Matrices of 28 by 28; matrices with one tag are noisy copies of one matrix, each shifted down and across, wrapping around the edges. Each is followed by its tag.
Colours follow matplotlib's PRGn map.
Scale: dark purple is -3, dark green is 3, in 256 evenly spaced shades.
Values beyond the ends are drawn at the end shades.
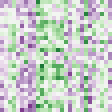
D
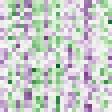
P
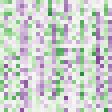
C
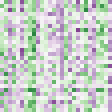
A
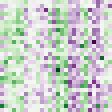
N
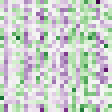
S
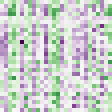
A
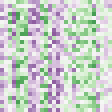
N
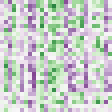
S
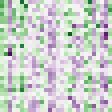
P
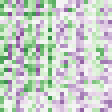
P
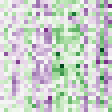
D
